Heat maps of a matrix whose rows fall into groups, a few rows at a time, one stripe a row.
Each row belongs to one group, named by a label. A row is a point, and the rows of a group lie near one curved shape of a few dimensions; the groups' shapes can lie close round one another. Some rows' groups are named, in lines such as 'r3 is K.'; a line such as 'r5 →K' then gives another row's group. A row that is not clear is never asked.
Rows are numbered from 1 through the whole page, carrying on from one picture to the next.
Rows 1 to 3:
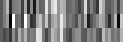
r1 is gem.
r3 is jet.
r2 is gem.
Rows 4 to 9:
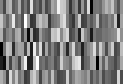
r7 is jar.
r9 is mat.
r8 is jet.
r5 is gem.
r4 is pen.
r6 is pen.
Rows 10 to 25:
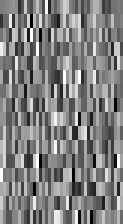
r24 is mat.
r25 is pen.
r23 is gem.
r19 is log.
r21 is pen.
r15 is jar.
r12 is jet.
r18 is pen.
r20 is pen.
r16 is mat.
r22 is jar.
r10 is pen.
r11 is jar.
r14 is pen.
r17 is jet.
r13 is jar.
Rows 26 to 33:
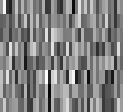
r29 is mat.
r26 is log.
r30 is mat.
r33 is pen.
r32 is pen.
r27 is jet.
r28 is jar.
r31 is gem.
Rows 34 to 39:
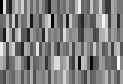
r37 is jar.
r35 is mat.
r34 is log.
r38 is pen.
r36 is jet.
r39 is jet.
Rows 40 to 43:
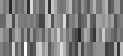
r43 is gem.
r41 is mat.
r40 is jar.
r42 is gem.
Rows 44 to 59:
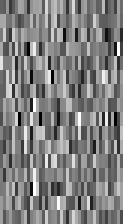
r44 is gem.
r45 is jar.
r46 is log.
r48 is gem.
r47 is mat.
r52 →jet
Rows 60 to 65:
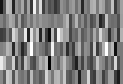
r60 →jar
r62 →jet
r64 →gem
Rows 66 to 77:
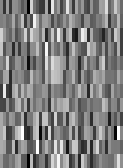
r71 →jar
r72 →log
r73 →jet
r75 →pen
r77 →pen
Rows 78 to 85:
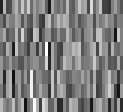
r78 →log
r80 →pen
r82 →jar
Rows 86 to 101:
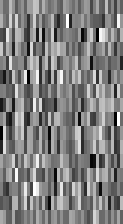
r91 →jet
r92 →pen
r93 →jar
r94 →pen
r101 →jar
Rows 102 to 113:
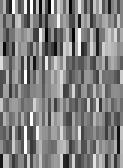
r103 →pen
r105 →jar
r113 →jar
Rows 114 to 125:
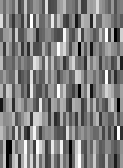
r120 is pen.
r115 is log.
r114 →pen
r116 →jet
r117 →pen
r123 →mat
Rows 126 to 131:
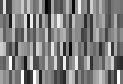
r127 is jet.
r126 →log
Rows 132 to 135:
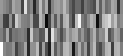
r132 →gem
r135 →jar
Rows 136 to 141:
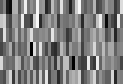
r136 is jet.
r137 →pen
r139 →jar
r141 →jar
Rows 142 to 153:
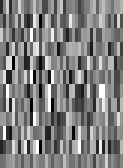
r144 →log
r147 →jet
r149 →mat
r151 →log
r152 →jet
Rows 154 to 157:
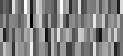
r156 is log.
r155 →jar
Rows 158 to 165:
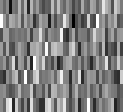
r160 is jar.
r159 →gem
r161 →gem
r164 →jet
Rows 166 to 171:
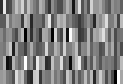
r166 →log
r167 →mat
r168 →mat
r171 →pen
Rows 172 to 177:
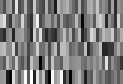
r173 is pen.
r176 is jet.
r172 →pen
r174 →jar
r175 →pen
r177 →jet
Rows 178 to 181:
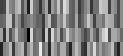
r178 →jet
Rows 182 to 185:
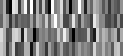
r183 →jar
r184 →gem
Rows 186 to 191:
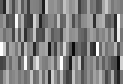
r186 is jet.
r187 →pen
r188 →mat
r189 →gem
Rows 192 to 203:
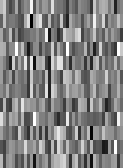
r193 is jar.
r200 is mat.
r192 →log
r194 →jar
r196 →jet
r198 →jar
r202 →log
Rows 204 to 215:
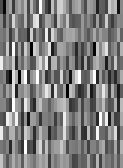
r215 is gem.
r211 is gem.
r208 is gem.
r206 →jar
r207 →mat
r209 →jet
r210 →mat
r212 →jet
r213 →gem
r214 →gem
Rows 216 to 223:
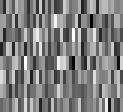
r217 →pen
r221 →jar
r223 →jet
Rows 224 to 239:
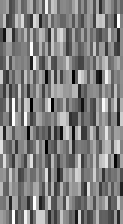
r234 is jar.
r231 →mat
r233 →jar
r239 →gem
